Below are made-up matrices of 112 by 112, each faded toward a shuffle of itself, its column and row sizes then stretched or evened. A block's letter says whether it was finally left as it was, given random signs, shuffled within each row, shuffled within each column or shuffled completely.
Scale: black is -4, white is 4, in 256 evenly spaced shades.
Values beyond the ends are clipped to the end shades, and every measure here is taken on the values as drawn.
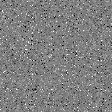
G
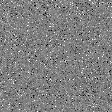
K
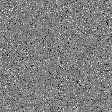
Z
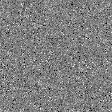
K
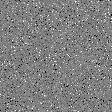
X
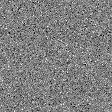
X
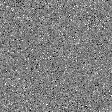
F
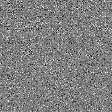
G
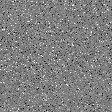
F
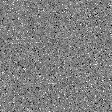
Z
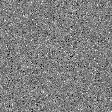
Z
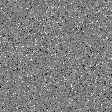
X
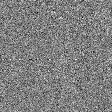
F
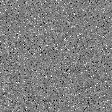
K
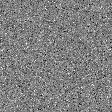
X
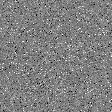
F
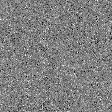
Z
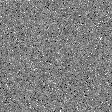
X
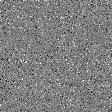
F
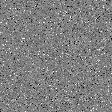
F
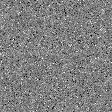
X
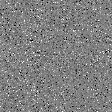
K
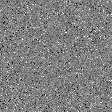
F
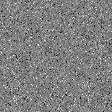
Z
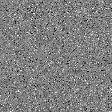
G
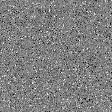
K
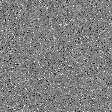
F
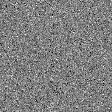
Z
